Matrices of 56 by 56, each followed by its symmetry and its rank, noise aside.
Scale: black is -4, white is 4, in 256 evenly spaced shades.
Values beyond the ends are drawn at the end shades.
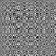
symmetric, rank three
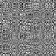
no symmetry, rank four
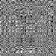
no symmetry, rank four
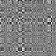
antisymmetric, rank two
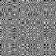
symmetric, rank three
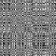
no symmetry, rank two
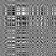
no symmetry, rank two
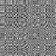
symmetric, rank four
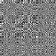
symmetric, rank four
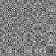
symmetric, rank four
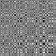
symmetric, rank two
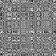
no symmetry, rank four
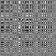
no symmetry, rank two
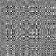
symmetric, rank three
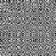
no symmetry, rank three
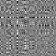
antisymmetric, rank four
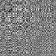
symmetric, rank four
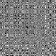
symmetric, rank four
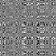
antisymmetric, rank two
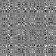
symmetric, rank four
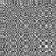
symmetric, rank three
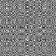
no symmetry, rank three
